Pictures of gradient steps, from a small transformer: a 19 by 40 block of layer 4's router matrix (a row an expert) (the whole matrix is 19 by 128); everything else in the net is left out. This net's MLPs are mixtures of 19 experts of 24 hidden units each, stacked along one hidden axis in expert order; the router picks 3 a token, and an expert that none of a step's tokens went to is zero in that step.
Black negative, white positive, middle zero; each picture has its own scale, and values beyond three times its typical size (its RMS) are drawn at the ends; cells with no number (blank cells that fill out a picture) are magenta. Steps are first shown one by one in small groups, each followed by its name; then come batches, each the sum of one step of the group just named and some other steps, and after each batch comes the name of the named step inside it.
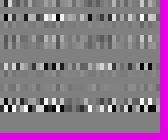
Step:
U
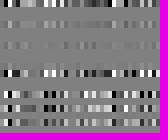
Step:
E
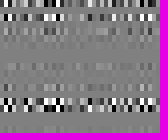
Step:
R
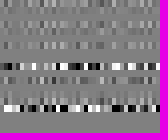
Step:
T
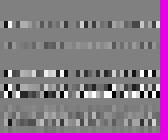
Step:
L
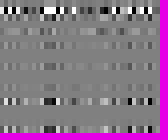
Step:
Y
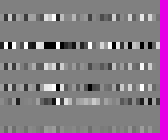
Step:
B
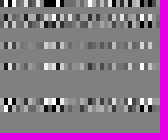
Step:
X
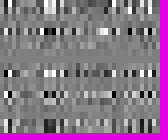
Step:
E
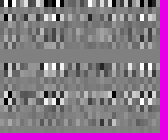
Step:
X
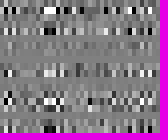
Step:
R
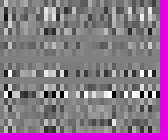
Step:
L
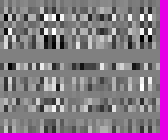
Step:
B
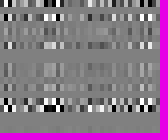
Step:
R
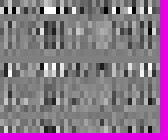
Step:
Y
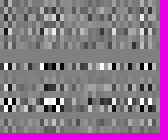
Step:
U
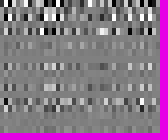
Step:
R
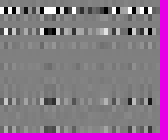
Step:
Y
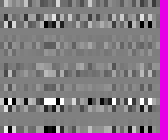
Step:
X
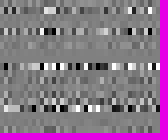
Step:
T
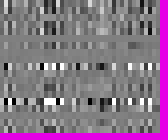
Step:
X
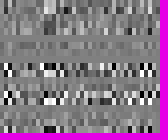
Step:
L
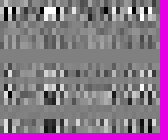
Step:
Y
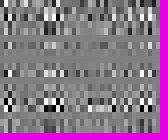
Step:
R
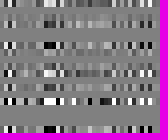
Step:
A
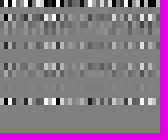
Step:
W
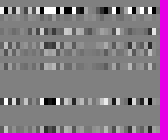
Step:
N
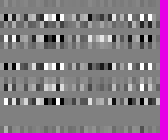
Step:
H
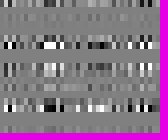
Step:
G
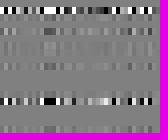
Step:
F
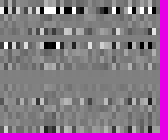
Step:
N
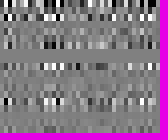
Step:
W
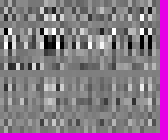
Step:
H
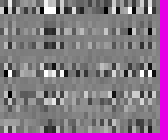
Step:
A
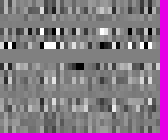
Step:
G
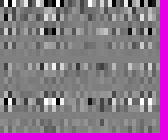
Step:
W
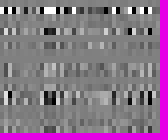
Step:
F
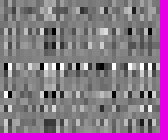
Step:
H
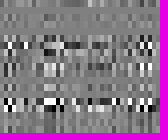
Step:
G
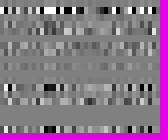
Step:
N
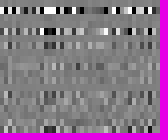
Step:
N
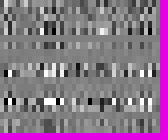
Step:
A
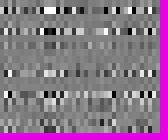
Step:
A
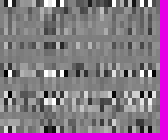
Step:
A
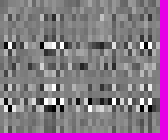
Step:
G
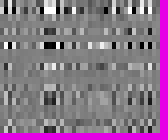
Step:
N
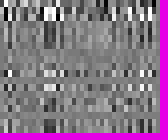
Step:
H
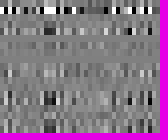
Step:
F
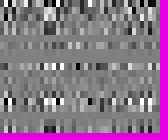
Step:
W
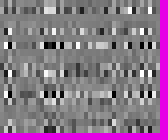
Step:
A
